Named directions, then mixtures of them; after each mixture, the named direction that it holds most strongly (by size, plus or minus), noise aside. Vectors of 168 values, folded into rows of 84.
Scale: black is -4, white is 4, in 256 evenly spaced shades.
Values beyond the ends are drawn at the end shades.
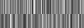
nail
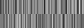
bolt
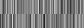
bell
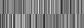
bell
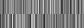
bell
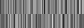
bolt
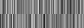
bell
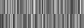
nail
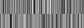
nail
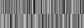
nail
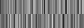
bolt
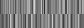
nail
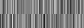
bell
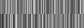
nail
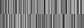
bolt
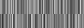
bell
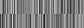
bell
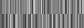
nail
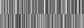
bolt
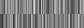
nail
